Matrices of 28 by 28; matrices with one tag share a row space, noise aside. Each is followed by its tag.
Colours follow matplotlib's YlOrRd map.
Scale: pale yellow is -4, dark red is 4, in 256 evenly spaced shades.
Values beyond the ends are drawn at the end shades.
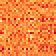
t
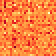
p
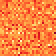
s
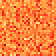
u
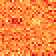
s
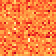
p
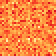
s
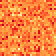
s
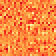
t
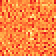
t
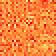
t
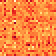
p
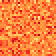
s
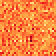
t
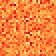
u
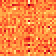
p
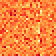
u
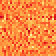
t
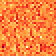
u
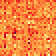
p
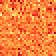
s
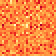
u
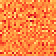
t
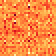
p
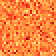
u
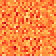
u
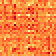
p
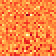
u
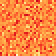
u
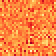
t
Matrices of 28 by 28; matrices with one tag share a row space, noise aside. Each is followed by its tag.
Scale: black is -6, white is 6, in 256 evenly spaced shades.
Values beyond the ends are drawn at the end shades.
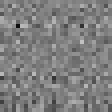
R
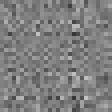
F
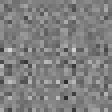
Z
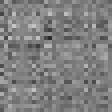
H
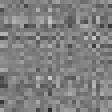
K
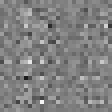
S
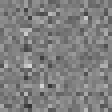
S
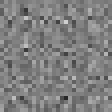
Z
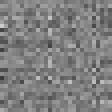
K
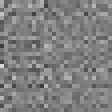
H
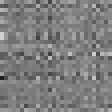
K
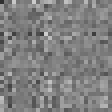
H
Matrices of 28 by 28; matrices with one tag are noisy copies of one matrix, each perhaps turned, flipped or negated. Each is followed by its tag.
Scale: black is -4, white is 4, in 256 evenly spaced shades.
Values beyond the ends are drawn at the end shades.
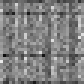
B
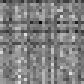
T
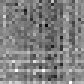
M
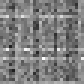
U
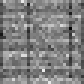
B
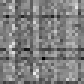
U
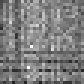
M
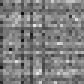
T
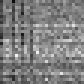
M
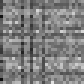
T
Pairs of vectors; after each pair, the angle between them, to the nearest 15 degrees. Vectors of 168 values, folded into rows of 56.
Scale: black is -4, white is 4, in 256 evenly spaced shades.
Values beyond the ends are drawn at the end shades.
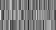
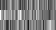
45 degrees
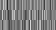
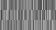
105 degrees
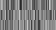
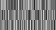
60 degrees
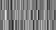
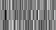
165 degrees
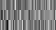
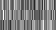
90 degrees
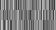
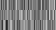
135 degrees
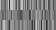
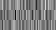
90 degrees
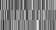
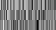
165 degrees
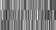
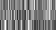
105 degrees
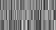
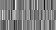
60 degrees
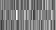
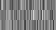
105 degrees
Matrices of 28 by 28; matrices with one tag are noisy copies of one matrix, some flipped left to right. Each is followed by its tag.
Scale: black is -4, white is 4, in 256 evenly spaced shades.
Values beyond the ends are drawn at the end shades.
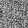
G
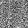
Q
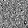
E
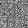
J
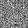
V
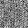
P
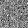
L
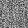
G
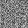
J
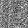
Q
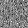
L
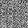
J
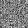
V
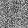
Q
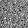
E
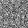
E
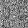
L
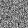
L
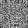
V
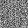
J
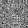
V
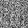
E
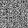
J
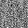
P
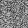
Q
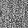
G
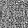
G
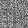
J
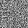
J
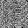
Q
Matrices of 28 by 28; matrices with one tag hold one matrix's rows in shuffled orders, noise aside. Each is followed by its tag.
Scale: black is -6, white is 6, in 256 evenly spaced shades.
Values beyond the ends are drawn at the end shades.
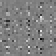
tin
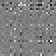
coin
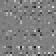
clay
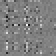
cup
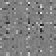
tin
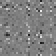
tin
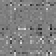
coin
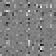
tin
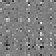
tin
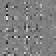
cup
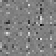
tin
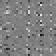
tin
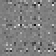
clay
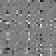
tin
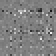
coin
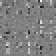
tin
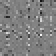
tin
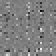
tin
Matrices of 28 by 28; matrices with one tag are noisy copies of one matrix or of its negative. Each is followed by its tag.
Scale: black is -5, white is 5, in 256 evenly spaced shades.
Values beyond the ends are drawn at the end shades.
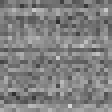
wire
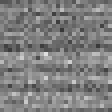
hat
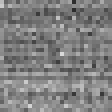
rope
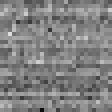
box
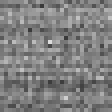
rope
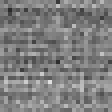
rope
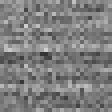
hat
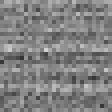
hat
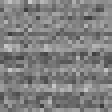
hat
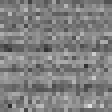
hat
